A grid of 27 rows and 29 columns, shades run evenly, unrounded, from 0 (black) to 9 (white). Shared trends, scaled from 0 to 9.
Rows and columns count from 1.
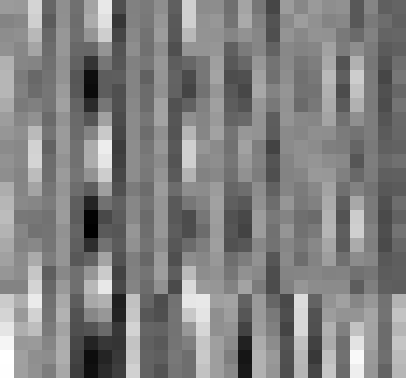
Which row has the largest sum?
22
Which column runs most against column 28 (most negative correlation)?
9
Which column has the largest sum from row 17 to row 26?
1
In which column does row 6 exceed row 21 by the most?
26
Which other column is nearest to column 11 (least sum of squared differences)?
6
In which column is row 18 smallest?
7
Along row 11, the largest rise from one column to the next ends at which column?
14
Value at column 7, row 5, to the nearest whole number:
2
